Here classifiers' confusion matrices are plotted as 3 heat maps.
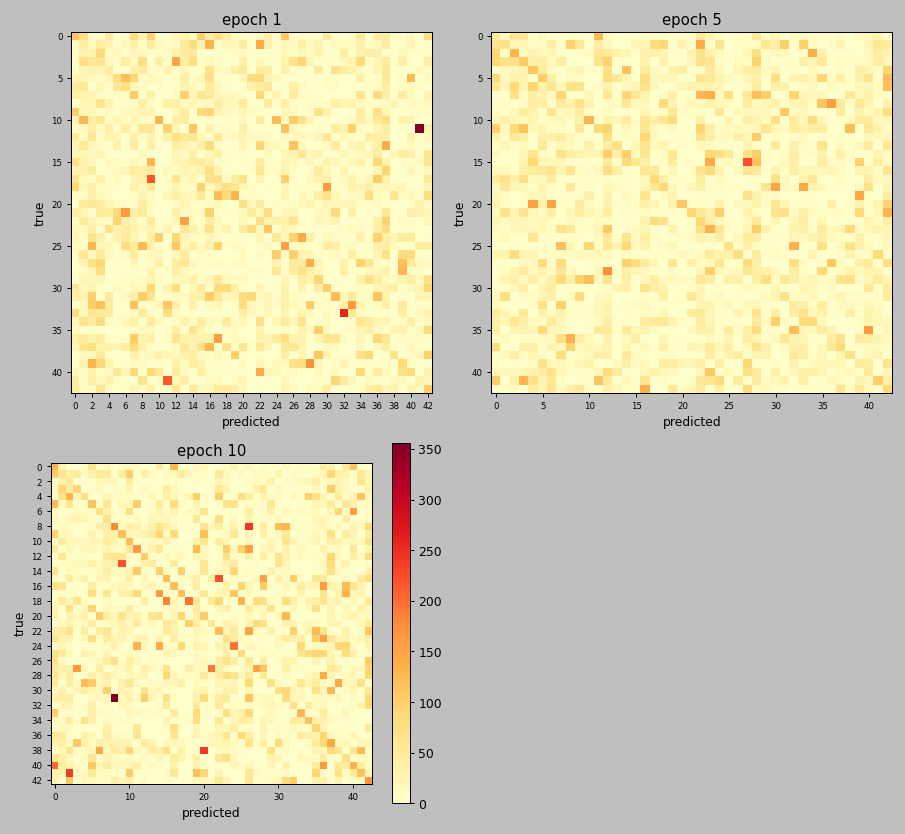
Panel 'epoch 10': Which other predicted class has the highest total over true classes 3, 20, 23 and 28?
36
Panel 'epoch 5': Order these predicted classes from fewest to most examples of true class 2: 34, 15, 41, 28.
15, 41, 28, 34
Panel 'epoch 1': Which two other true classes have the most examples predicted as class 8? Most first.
25, 31
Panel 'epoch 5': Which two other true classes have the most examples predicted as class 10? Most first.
29, 25
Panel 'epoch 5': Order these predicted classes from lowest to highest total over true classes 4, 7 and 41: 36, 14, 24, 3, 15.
36, 15, 24, 3, 14
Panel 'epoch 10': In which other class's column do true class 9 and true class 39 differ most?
20
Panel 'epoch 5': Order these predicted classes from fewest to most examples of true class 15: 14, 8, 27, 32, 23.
8, 32, 14, 23, 27
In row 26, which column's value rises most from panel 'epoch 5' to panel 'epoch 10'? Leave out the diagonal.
42
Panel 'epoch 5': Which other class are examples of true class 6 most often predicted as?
42
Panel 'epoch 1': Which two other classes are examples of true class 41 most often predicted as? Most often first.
11, 31
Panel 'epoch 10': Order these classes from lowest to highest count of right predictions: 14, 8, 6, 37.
6, 14, 37, 8
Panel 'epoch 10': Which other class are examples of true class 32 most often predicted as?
42
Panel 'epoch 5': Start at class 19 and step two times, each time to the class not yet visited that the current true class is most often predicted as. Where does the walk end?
27
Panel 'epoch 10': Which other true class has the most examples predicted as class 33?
24
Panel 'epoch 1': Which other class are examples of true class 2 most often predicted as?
3
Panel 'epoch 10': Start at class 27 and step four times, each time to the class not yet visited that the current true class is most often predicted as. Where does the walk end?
22
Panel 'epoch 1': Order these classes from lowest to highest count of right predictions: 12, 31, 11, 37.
37, 12, 11, 31
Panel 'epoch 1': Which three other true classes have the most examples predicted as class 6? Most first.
21, 5, 25
